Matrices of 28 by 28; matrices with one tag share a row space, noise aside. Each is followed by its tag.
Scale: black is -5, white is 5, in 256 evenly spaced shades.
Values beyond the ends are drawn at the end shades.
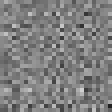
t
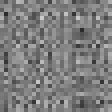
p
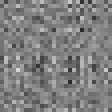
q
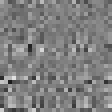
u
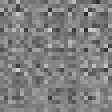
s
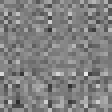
s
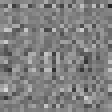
t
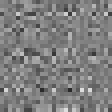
q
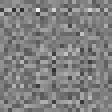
q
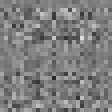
q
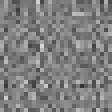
p
